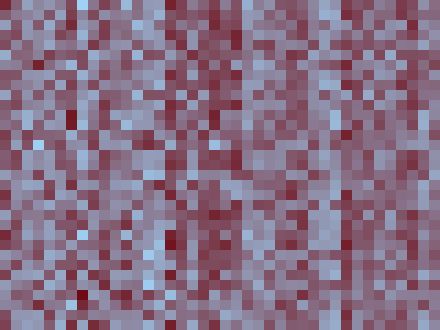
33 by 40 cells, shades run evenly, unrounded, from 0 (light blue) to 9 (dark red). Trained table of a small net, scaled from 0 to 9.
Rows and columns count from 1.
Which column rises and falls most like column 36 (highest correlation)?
9
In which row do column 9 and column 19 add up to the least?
10
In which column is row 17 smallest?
8
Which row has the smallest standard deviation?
14
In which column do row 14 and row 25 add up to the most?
32
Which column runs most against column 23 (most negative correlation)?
20
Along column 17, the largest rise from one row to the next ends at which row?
11
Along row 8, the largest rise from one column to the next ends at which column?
16
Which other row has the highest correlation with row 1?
24
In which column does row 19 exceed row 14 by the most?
7
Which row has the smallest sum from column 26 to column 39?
15
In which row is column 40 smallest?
18
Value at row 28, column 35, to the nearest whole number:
4
